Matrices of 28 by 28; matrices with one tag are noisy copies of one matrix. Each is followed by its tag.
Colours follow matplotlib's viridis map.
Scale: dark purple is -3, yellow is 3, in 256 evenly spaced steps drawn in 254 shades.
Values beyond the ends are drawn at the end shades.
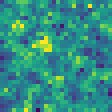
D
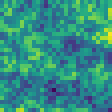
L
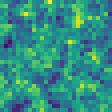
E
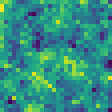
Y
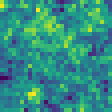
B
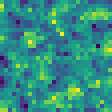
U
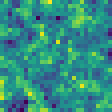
E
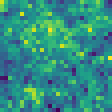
B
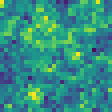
B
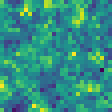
E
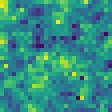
Y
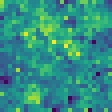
B
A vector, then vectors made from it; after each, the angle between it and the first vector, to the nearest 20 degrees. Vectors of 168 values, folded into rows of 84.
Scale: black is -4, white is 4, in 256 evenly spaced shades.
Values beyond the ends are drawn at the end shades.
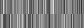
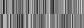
160 degrees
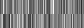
20 degrees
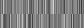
20 degrees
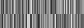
120 degrees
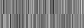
160 degrees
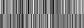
140 degrees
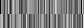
60 degrees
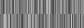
140 degrees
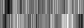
60 degrees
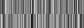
80 degrees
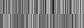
140 degrees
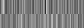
80 degrees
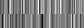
120 degrees
